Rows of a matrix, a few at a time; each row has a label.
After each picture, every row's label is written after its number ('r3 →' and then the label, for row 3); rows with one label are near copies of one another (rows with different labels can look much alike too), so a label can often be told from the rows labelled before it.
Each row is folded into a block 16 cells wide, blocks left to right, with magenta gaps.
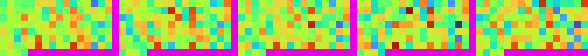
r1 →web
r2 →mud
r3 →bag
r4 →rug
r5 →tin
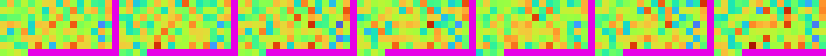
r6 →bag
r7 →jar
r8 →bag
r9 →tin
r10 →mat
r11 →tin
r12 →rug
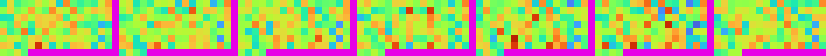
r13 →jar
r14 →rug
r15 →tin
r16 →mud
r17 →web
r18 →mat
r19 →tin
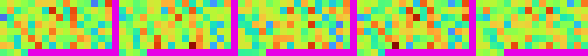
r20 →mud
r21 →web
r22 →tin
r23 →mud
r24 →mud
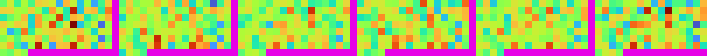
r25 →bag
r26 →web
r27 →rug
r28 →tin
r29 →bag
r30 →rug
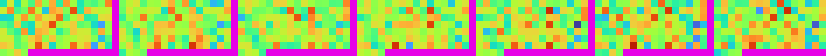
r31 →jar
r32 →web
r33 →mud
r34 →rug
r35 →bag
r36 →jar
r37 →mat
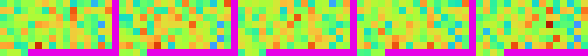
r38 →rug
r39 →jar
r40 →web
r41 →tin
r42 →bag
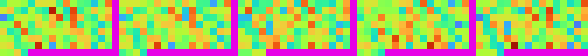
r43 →mud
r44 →mud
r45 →jar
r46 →web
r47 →mud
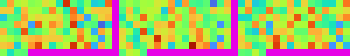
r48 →tin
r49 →web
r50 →jar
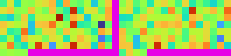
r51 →bag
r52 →rug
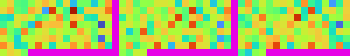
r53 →rug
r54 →bag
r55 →mat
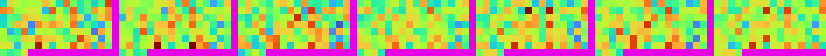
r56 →tin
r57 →web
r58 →mat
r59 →jar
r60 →rug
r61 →web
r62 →rug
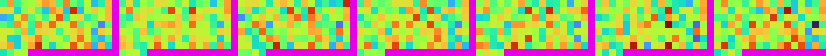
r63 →mat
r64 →rug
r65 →mud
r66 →mat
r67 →rug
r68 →bag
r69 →mat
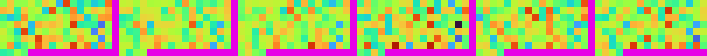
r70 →tin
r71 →tin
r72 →web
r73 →bag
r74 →mud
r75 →rug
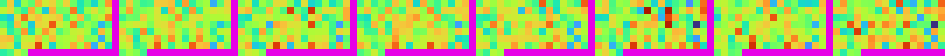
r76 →jar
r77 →web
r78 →rug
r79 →jar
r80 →tin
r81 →rug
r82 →web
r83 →tin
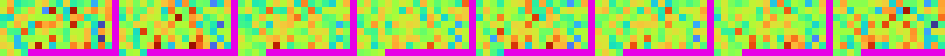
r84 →rug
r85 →web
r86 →jar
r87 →tin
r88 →web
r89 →rug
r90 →web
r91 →mat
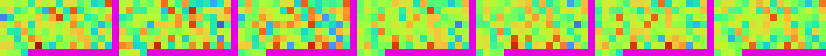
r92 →mud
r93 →rug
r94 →tin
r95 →web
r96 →web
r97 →web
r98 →mud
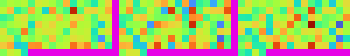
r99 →rug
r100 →rug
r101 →bag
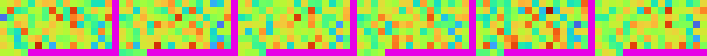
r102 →mud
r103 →mat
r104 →bag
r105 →tin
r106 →mat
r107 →rug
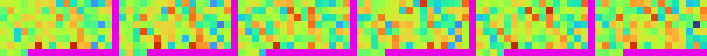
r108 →web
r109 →web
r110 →mud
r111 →tin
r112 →mud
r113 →mat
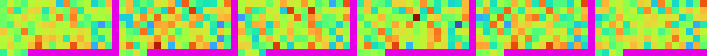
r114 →web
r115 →jar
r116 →mud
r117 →mat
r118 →jar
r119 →tin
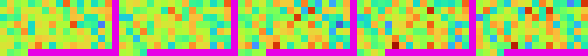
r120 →tin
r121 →mud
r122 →mat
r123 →jar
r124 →mud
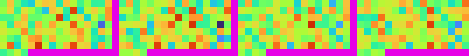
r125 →mat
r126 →bag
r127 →bag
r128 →tin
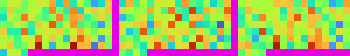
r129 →web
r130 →bag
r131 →web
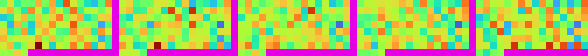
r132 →jar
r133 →rug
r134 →mat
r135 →tin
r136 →tin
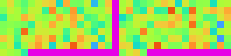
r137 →web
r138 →rug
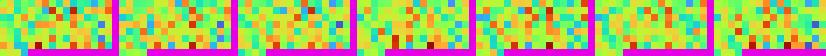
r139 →rug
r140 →bag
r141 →mat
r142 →web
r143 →mud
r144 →mud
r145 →web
